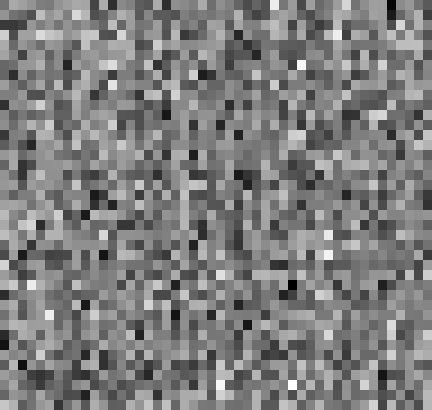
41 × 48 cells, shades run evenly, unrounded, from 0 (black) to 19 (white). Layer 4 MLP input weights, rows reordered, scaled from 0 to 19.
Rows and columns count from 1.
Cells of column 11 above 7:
33
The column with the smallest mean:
27
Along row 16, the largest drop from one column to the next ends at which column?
22
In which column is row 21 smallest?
13
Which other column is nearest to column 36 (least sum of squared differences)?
2
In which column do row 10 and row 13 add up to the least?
16
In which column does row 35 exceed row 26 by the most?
12
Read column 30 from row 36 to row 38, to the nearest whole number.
4 9 6
